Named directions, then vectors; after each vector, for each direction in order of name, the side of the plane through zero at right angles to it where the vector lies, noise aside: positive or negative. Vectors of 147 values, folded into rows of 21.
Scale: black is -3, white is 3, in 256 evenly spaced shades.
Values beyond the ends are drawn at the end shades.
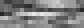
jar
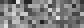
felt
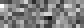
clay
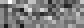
negative, negative, negative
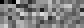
positive, positive, positive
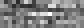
positive, negative, positive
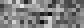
negative, positive, negative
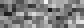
negative, negative, positive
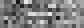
positive, negative, positive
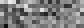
negative, negative, negative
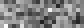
positive, positive, negative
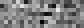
negative, positive, negative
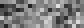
negative, negative, positive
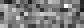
positive, positive, positive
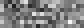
positive, negative, positive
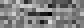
negative, positive, negative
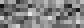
negative, negative, positive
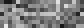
positive, positive, positive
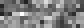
negative, positive, positive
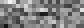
negative, negative, negative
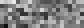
negative, negative, negative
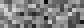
positive, positive, negative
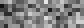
negative, negative, positive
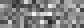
positive, negative, positive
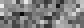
positive, negative, negative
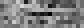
negative, positive, negative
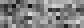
negative, negative, positive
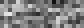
positive, positive, negative
